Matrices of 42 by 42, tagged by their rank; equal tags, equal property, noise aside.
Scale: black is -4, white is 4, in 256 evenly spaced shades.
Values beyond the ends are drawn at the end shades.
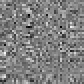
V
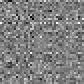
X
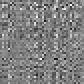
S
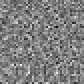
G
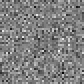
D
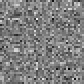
V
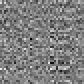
S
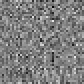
V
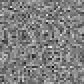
D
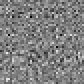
G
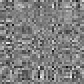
X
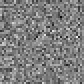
D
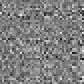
S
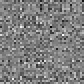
G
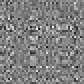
X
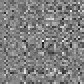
X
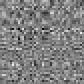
X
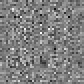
S
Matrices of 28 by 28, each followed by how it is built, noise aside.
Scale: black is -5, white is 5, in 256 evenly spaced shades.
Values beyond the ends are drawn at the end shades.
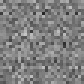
repeating columns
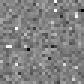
sparse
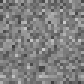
repeating columns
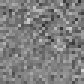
upper triangular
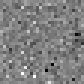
sparse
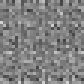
repeating columns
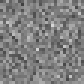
noise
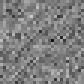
Hankel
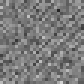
Hankel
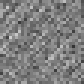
Hankel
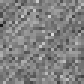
Hankel
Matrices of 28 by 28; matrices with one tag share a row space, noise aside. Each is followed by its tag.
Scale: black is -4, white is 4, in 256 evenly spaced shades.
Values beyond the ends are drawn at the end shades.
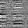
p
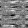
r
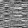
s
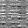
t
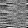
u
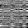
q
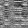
s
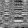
s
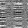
p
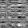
t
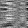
u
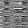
s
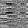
u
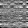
q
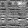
t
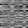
q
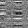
p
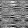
r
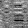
s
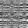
q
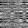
q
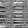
p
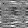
r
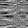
u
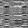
s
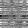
q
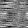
u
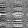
p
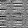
p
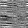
u
